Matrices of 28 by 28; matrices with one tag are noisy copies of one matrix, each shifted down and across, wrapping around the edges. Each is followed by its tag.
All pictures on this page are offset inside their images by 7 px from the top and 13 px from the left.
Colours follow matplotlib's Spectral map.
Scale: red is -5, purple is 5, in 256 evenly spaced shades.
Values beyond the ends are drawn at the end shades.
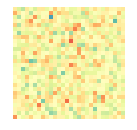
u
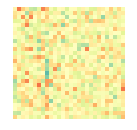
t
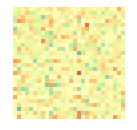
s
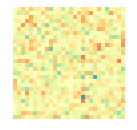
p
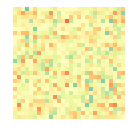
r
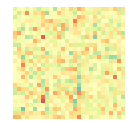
t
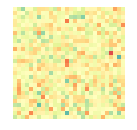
s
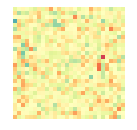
t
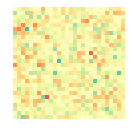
u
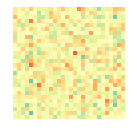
s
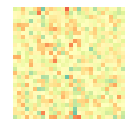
t
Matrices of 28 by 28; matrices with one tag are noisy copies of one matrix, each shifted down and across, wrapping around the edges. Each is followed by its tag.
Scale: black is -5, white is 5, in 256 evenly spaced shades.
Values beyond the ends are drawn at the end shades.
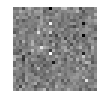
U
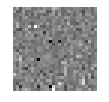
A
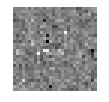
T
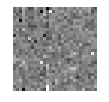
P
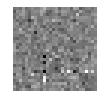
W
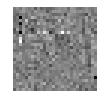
W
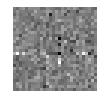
W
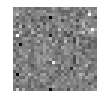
U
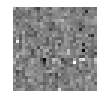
T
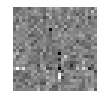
W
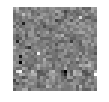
T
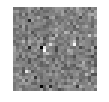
A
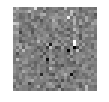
P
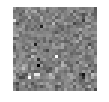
T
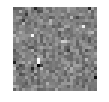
P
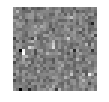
A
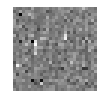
A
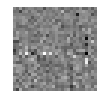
W
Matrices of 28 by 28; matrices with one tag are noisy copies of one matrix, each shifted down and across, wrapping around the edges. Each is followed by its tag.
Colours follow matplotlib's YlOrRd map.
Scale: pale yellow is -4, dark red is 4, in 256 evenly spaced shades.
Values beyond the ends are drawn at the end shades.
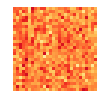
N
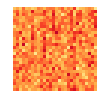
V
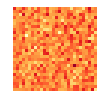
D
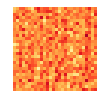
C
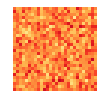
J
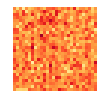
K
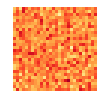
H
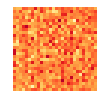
H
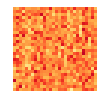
N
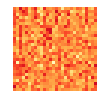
K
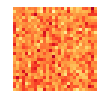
C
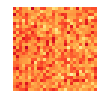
H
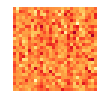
V
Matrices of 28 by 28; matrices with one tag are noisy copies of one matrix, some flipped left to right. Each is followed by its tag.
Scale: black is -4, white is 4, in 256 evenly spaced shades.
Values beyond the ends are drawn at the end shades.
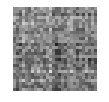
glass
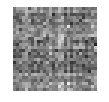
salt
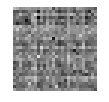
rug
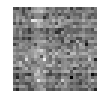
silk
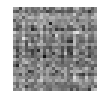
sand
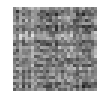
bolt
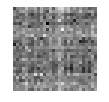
salt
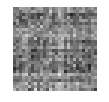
salt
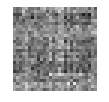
salt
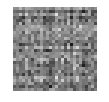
rug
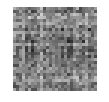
sand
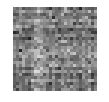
silk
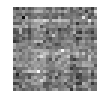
silk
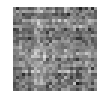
silk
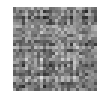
rug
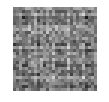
rug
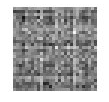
rug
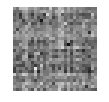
salt
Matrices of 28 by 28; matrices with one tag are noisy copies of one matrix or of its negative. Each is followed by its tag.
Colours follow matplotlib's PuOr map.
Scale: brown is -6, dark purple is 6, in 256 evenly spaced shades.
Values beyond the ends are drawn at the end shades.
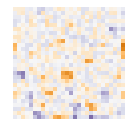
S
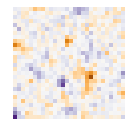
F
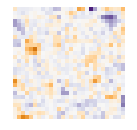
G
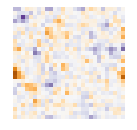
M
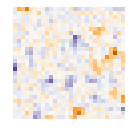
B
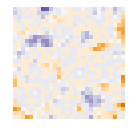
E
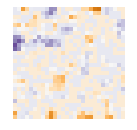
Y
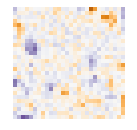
G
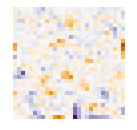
S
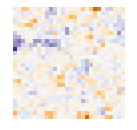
Y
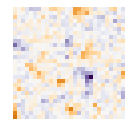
F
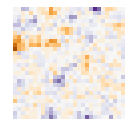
Y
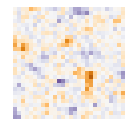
F
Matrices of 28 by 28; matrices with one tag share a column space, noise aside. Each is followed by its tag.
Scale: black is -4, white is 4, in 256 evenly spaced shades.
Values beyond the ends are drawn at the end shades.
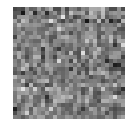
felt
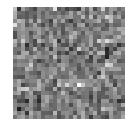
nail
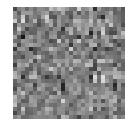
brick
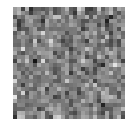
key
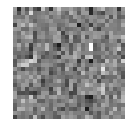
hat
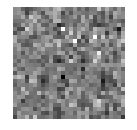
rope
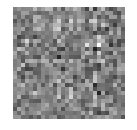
brick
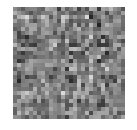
brick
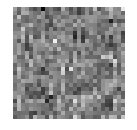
hat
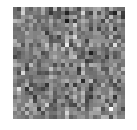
felt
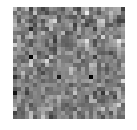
key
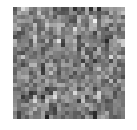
key
